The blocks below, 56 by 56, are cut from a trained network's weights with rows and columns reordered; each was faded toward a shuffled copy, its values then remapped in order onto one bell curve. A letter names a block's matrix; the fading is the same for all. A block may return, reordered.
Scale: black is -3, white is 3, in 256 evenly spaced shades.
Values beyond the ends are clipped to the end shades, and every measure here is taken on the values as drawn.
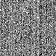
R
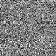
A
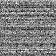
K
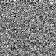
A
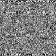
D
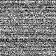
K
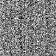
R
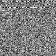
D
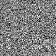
A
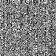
R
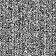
R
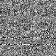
D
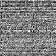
K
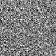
A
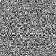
D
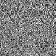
A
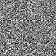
D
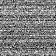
K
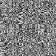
A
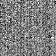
R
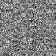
A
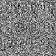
A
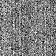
R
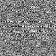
D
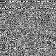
D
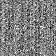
R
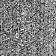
R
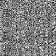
A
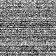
K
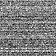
K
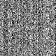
R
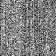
R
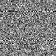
D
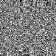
A
